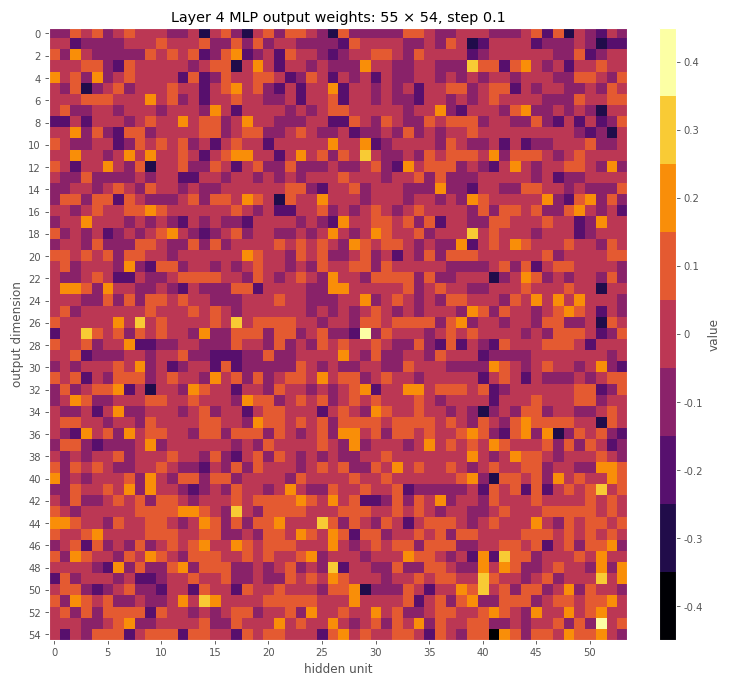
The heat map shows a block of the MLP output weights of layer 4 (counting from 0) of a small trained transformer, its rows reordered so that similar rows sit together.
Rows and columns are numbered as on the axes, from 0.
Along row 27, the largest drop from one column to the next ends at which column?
30
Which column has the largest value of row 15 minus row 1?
39
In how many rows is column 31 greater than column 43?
13
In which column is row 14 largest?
36
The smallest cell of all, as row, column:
54, 41
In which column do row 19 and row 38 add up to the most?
43
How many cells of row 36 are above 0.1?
7
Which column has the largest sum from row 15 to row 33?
29
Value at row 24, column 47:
0.2
